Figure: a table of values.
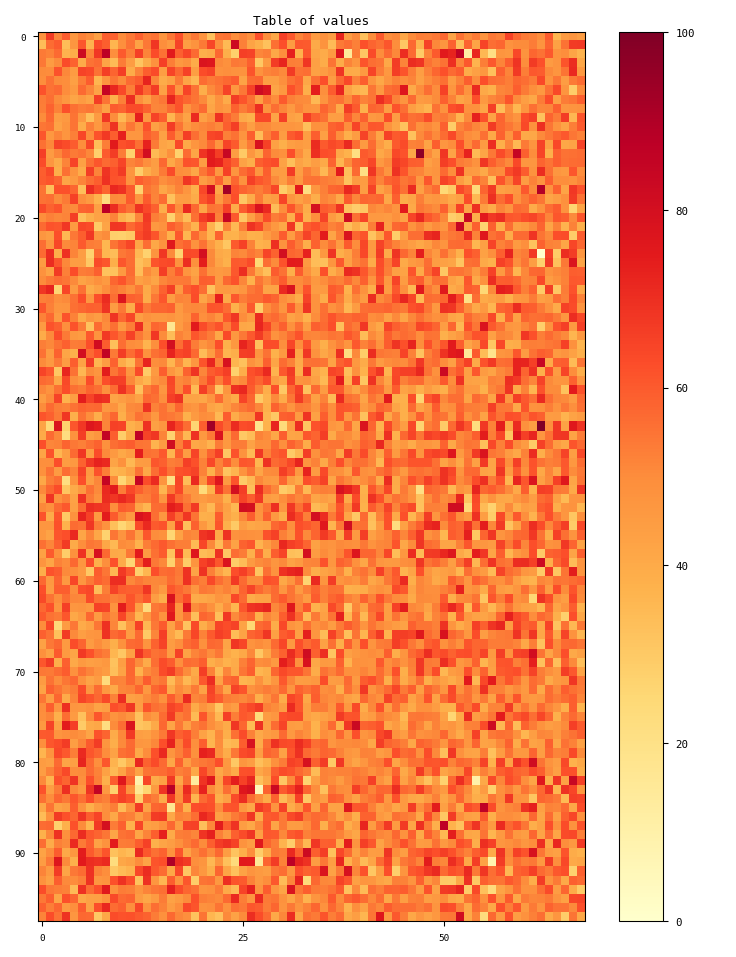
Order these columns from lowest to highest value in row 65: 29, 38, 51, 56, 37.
29, 51, 37, 38, 56
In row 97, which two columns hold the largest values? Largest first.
52, 42
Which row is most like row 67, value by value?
72
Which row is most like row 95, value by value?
31
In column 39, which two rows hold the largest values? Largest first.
76, 57
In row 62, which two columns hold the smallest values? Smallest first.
61, 55
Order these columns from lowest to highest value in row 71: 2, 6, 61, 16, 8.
8, 16, 6, 2, 61
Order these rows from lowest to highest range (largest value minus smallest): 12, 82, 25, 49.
12, 25, 49, 82
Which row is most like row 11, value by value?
73
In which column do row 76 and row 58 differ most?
11
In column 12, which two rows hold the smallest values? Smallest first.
82, 83
